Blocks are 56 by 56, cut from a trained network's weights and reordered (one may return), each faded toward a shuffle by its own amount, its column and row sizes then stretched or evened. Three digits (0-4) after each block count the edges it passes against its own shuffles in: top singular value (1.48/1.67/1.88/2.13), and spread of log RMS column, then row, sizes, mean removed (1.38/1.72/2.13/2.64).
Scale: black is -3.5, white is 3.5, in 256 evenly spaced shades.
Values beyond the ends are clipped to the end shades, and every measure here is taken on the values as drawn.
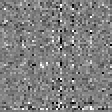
2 3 4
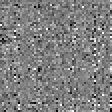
0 3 2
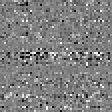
2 2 4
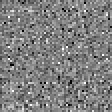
2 1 1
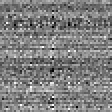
4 2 2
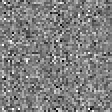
0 2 2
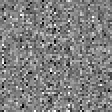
0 4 0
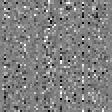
1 4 0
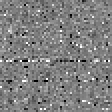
2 2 2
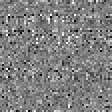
2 1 3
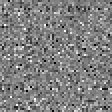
2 0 1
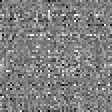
0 2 4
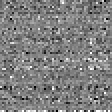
1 2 4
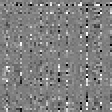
3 4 3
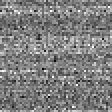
2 0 3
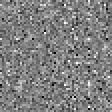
0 2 1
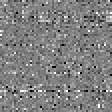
2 1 3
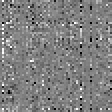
1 4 1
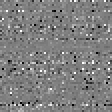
0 2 4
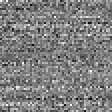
1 0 4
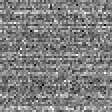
3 0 2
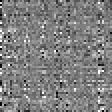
1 4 2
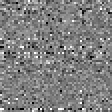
4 1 3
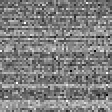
4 0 1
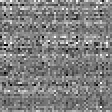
3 3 3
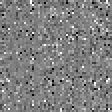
0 3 1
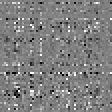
2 4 4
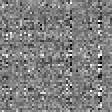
1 4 1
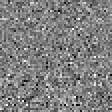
0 0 2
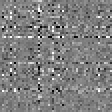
3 3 4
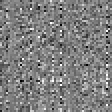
0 4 1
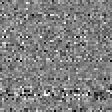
0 0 4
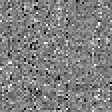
1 3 0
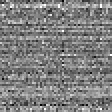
4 1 2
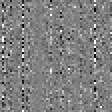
2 4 1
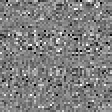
3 0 3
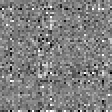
0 3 3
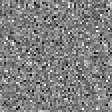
3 0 0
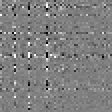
3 3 4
